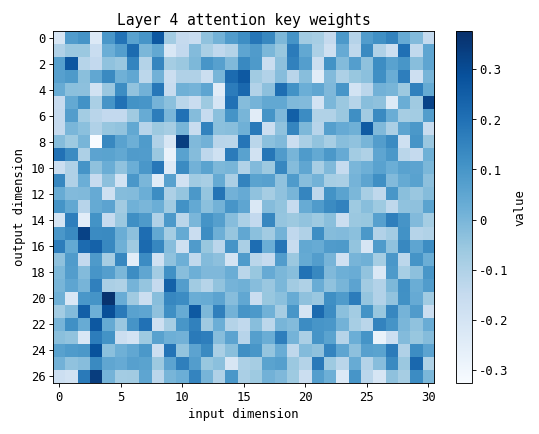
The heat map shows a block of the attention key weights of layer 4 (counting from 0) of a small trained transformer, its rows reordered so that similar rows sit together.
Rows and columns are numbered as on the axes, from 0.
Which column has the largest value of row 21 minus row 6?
4
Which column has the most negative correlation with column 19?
3
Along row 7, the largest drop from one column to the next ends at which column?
17
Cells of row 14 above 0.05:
11
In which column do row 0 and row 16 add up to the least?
10
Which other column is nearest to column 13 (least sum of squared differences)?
24
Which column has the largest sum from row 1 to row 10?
15
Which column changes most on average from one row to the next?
8
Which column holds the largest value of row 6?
19
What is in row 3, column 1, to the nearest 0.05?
0.1
